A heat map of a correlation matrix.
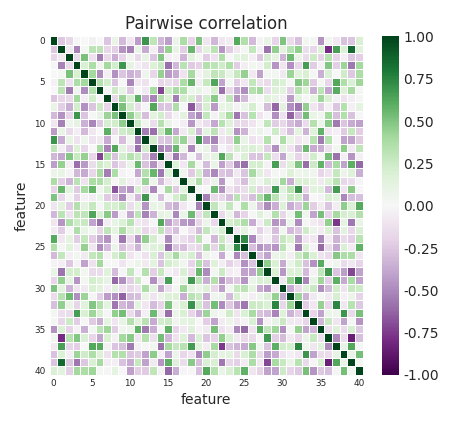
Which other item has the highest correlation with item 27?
35
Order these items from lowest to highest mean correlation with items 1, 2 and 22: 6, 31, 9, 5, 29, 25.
6, 9, 5, 29, 25, 31
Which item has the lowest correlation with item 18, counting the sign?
8
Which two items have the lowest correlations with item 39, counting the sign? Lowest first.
36, 28
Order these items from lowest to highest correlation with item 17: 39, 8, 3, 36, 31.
31, 39, 8, 36, 3
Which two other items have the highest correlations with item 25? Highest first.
24, 40
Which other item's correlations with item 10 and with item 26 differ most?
37
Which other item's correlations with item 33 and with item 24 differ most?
9
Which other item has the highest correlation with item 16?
13
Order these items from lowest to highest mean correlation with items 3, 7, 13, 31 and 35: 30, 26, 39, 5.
30, 39, 26, 5
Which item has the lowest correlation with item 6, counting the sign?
14
